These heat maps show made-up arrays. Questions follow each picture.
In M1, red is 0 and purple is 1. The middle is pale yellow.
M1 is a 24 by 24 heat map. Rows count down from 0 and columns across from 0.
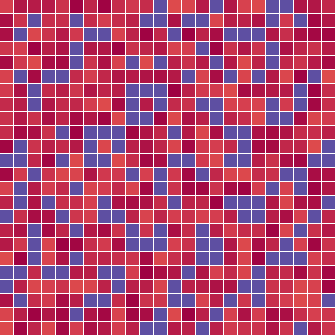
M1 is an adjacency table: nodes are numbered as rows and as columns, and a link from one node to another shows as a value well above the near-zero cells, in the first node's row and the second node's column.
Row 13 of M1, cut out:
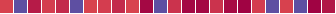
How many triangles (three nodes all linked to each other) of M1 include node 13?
4
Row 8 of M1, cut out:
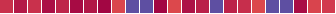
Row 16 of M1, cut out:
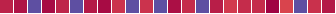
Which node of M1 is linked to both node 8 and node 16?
node 9
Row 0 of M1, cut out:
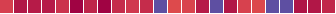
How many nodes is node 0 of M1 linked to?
4
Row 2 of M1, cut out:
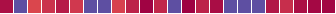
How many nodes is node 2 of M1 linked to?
7
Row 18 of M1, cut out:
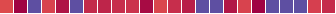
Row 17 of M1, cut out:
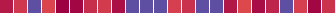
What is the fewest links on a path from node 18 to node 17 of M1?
2
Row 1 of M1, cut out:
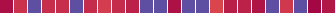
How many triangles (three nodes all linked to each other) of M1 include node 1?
4
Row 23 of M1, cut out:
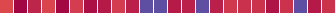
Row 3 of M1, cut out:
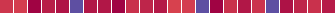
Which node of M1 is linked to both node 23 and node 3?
node 14
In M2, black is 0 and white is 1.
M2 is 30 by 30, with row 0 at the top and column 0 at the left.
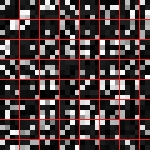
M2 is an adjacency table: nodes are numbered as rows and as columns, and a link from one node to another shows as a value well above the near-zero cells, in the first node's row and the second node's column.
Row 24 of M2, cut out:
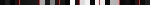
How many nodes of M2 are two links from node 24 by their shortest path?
9
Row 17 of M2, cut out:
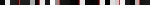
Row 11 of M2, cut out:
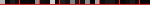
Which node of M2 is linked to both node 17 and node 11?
node 10
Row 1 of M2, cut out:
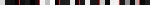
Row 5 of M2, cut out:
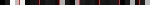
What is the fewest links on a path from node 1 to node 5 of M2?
4
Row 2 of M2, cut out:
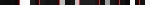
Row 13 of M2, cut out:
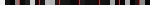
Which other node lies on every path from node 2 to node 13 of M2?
node 3
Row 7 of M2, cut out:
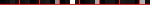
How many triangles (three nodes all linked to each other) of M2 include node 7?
3
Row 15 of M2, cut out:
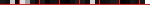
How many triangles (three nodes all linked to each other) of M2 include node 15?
6
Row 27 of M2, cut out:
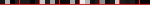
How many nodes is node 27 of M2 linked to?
8
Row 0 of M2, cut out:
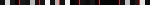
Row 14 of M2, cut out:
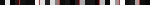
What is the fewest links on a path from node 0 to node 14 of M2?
2
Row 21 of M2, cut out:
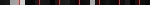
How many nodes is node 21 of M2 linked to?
4
